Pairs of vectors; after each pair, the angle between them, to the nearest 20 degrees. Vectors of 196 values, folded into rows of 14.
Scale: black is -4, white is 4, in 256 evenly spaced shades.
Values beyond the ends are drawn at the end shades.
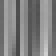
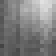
80 degrees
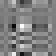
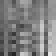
120 degrees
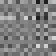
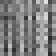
120 degrees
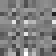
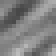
100 degrees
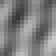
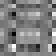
80 degrees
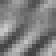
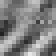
160 degrees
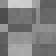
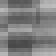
120 degrees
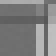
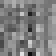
60 degrees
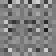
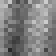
120 degrees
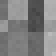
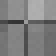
100 degrees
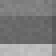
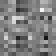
100 degrees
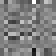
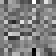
20 degrees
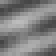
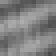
20 degrees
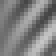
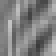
140 degrees
